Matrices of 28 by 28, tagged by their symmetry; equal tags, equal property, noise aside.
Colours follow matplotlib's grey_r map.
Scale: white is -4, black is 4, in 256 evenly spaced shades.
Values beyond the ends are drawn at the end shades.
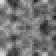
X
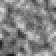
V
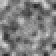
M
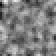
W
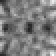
X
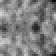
X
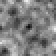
V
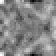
X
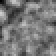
M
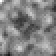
M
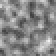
M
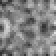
X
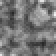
V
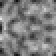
X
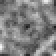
M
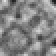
V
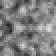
X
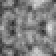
X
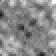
V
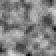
M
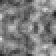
X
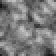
V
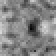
X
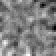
W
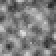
V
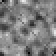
V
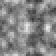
X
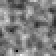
W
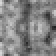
X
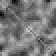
M
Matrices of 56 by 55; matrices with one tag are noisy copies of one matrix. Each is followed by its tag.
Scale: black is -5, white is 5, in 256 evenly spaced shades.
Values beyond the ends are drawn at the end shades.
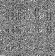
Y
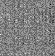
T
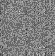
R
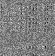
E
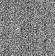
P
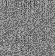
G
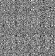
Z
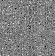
E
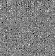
G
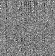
G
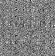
Z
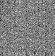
R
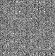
R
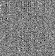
G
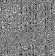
E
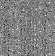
P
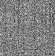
T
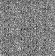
P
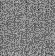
R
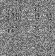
Y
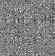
T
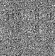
Y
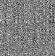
T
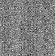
P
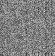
R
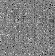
T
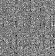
Z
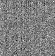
G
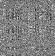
Y
